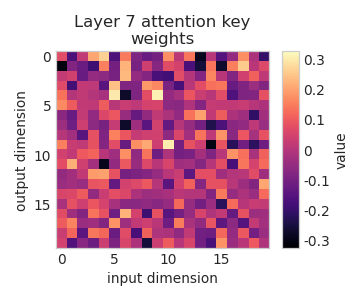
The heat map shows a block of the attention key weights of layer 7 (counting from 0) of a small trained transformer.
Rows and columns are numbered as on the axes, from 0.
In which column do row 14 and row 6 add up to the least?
18
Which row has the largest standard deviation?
1
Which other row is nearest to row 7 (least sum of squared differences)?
15
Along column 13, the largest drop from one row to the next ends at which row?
7
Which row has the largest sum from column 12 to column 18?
8
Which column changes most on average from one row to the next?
6
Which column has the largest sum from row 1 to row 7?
5
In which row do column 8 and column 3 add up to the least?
19
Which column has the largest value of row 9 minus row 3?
10
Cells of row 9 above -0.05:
12
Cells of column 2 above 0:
12
